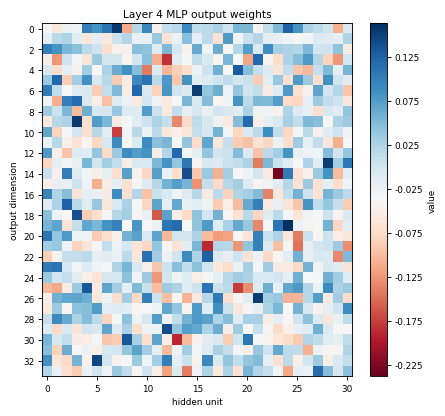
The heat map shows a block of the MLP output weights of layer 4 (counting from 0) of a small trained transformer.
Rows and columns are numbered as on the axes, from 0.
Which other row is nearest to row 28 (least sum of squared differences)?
1
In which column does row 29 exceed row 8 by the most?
12
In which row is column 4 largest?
25
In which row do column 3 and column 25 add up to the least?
21
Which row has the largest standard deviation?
14
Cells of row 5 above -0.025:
24
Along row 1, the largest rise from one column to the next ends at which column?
18
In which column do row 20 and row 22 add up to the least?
29
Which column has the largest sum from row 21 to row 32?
8
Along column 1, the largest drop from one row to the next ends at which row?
3
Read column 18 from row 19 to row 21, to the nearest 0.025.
0.025 -0.125 0.025
